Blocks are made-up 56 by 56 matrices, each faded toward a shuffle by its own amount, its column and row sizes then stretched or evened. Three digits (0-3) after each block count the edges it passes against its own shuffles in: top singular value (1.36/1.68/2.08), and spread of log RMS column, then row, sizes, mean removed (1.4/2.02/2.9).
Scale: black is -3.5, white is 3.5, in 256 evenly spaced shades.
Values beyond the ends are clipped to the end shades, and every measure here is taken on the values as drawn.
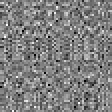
3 1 0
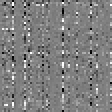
2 3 1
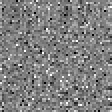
2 0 0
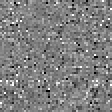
2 1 1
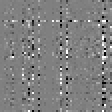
2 3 2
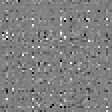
1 2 2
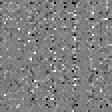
1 2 1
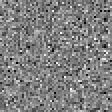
1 0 0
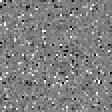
0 1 1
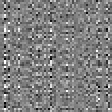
3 3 1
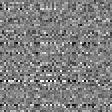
3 0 3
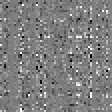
2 3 1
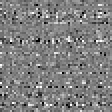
0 1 3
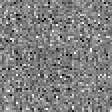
2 0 2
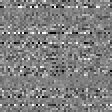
3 1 3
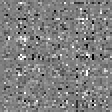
1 2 2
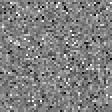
0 0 1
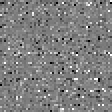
1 0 2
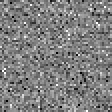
2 0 0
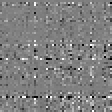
2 2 3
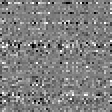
2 2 3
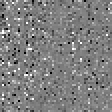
0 2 1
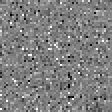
0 1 0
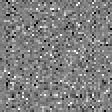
2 1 0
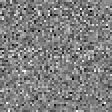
2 0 1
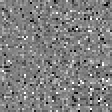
1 1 1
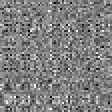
3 1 2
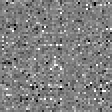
1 1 1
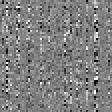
1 3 1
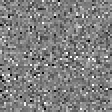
1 1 1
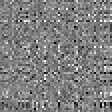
3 2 2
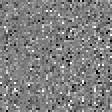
1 2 0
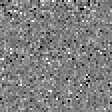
1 0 1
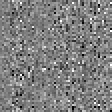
0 3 0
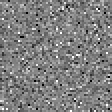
0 0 0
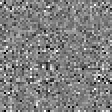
2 1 2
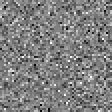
2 0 0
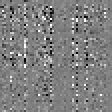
1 3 2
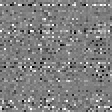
2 1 3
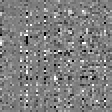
2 3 2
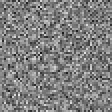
3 1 1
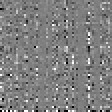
2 3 2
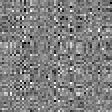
3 2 1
